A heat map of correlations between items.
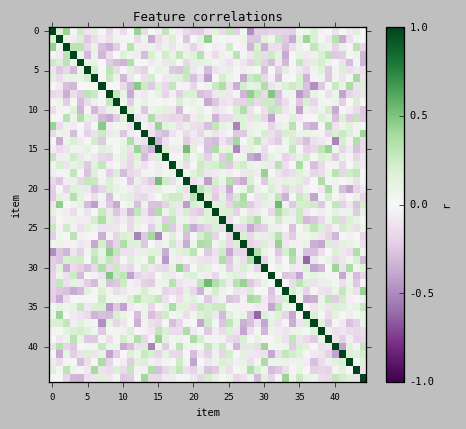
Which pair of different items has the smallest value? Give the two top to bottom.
29, 36
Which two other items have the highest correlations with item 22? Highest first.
32, 1
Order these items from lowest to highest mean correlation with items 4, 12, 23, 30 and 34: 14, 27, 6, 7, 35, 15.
14, 6, 27, 35, 15, 7
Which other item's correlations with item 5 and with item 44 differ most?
13
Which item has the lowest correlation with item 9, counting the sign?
22
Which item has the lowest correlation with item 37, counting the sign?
7
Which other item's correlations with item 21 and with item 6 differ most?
27
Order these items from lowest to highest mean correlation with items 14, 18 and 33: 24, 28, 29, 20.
20, 24, 29, 28
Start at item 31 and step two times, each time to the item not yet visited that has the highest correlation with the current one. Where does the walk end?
28
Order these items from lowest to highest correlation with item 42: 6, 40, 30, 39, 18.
39, 6, 40, 18, 30
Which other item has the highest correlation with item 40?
30
